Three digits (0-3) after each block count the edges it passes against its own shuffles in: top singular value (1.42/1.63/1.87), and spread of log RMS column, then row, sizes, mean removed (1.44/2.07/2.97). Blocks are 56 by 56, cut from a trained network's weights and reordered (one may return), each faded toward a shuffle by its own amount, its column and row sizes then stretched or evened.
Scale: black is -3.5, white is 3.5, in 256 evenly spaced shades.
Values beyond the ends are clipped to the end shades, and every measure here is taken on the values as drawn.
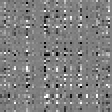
3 3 2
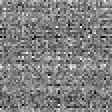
2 2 1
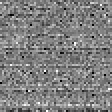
2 0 2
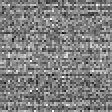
3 1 0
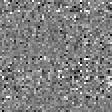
1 1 2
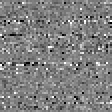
0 0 3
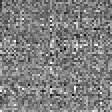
0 2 1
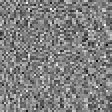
3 0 0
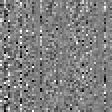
1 3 0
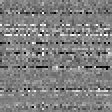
3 1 3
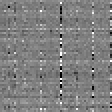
3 2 0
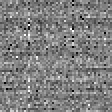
1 2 0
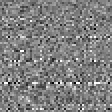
3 0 2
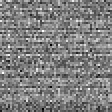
3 1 0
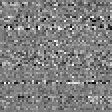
0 0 3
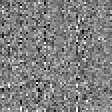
1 2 0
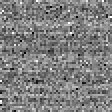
1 0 0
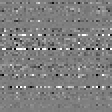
3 1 3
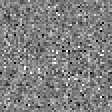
0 1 1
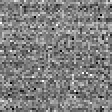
1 0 0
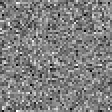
1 1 0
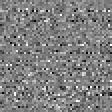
2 0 3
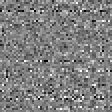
2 0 2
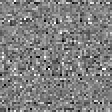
1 0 2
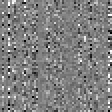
1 3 0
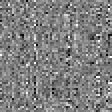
3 2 1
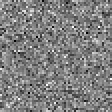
1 0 0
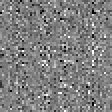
1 2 1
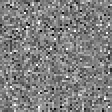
1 1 0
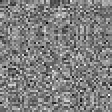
3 0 0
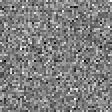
0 0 1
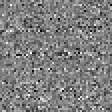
0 0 2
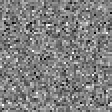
0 0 1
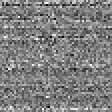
2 1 2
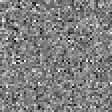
0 1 1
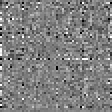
2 2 2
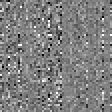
0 3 0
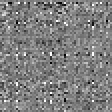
1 2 2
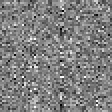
2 2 0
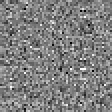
2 1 0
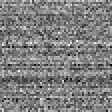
3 0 1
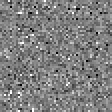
0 1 1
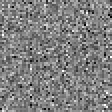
0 1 0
